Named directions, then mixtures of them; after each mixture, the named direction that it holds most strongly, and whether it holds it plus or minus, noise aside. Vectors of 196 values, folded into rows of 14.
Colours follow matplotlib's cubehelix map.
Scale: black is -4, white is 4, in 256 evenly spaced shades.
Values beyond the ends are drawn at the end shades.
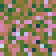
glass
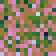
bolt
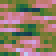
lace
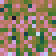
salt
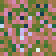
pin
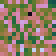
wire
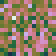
salt, minus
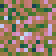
glass, plus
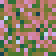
bolt, minus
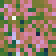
salt, minus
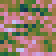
lace, plus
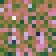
salt, minus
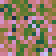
salt, plus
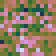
pin, plus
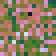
wire, plus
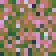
bolt, minus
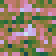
lace, minus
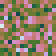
bolt, minus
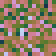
pin, plus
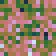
bolt, plus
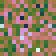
pin, plus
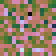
wire, plus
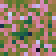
pin, minus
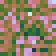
wire, minus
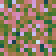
glass, minus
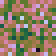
pin, minus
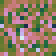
pin, plus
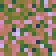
glass, plus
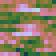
lace, minus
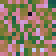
wire, plus
